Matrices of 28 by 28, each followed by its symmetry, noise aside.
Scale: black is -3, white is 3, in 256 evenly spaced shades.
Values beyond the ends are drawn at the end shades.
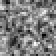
antisymmetric.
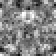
mirrored left to right.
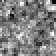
symmetric across the other diagonal.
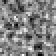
no symmetry.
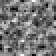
same after a half turn.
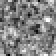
no symmetry.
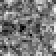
mirrored top to bottom.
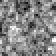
no symmetry.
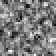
same after a half turn.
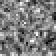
no symmetry.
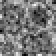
symmetric across the other diagonal.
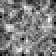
symmetric.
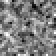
antisymmetric.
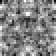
mirrored left to right.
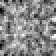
mirrored top to bottom.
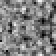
mirrored top to bottom.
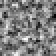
antisymmetric.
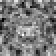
mirrored left to right.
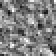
antisymmetric.
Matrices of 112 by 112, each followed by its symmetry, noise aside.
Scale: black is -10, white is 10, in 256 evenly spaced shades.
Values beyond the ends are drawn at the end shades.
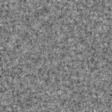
antisymmetric.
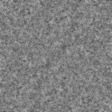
same after a half turn.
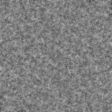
same after a half turn.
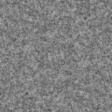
same after a half turn.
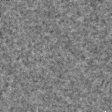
no symmetry.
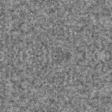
mirrored top to bottom.
